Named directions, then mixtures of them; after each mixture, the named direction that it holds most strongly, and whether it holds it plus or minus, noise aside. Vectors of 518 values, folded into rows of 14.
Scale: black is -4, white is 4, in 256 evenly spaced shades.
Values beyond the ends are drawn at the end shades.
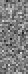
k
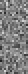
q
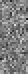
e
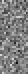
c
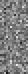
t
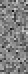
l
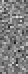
c, plus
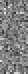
q, minus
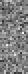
k, minus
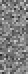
l, minus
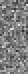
l, minus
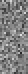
c, plus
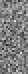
k, plus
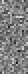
c, plus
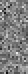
t, plus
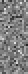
c, minus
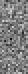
k, plus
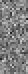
e, plus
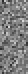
c, minus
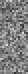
k, minus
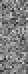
e, minus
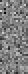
q, plus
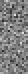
k, minus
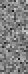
l, plus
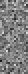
l, plus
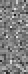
t, plus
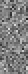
e, plus
